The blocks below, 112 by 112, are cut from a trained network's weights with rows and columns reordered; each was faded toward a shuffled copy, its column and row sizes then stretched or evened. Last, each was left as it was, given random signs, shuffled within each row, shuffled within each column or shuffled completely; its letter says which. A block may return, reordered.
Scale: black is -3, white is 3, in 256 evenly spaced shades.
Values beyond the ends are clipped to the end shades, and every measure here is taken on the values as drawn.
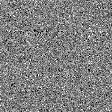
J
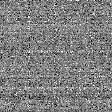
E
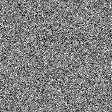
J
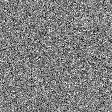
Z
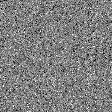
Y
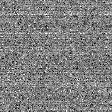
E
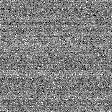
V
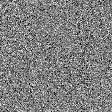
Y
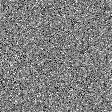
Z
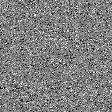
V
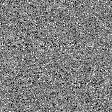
V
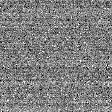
E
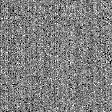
E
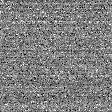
V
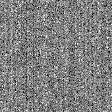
Y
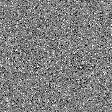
V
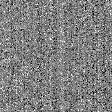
Y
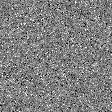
Z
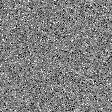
Z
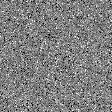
Y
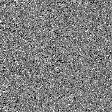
J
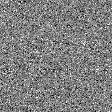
V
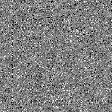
E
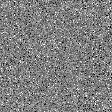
Y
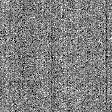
E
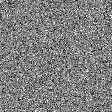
Z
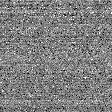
V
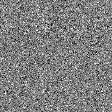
J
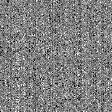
E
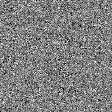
J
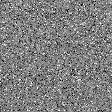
V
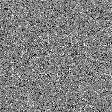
V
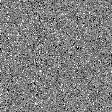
Y
